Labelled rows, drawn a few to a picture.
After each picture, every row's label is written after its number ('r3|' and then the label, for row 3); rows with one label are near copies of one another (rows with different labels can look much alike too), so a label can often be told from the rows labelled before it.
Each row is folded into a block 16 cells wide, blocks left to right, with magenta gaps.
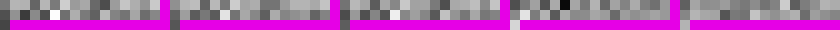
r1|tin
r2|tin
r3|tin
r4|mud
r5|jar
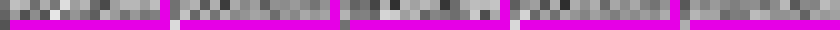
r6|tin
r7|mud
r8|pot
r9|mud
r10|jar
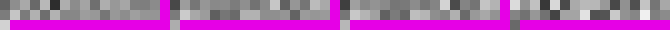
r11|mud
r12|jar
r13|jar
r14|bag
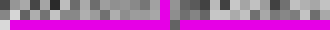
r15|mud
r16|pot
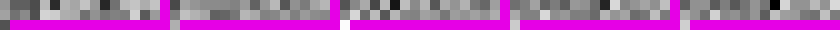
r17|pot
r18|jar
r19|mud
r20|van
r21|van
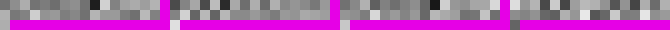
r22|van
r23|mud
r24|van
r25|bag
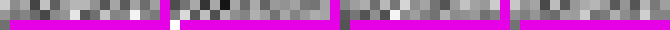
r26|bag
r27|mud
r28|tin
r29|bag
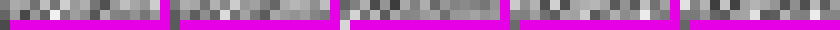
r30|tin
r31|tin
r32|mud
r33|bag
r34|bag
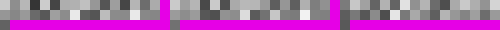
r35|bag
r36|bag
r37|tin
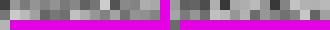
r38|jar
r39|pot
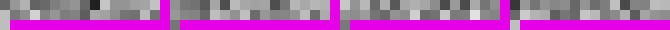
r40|van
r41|pot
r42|bag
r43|jar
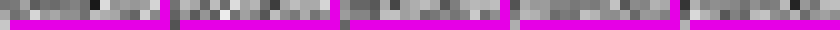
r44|van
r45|tin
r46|pot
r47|jar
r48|jar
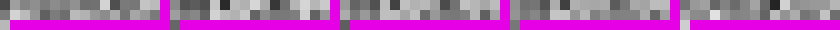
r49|jar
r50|pot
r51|pot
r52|pot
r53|van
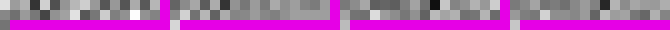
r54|bag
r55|mud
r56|van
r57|van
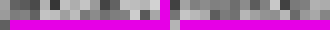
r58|pot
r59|jar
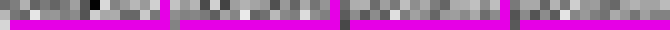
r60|van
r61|bag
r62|tin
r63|tin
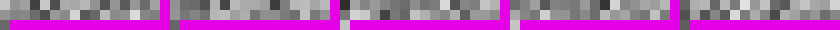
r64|bag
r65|pot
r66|jar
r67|van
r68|tin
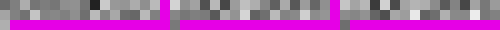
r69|van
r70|bag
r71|bag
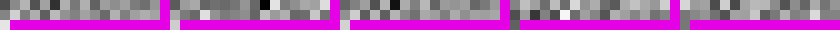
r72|mud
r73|van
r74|mud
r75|tin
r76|bag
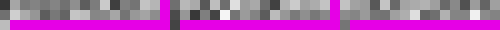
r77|jar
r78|tin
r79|bag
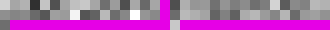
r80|bag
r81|jar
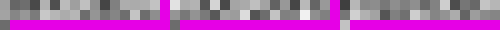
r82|pot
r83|bag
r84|jar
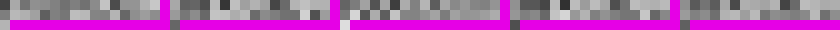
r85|jar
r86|pot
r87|mud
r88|pot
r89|pot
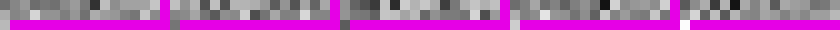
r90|van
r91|bag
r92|pot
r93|van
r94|mud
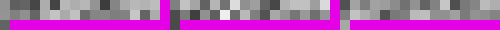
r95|pot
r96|tin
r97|jar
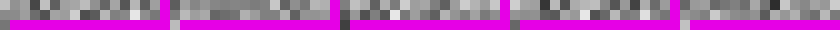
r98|bag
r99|jar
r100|tin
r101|bag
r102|van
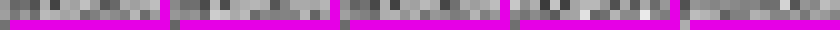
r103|pot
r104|pot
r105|pot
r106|bag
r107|jar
